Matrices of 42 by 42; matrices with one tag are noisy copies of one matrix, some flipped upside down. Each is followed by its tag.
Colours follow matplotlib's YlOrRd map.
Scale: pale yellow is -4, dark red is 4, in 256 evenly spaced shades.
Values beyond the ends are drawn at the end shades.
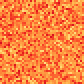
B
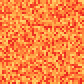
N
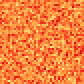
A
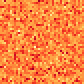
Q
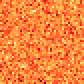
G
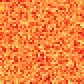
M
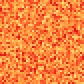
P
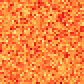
A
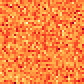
M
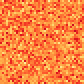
B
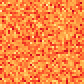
A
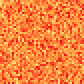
N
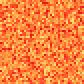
G
